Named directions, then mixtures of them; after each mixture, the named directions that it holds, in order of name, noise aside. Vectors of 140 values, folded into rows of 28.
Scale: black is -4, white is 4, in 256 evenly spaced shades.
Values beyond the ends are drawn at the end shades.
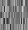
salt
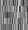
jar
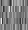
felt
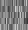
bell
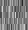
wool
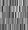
jar, wool.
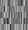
bell, salt.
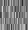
wool.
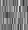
jar.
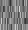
bell, felt.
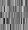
salt.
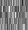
felt, wool.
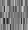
salt.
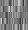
felt, jar.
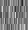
wool.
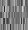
salt.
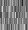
wool.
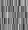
jar, wool.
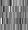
felt.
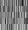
bell, wool.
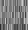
bell, wool.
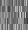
bell.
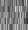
bell.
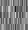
bell, wool.
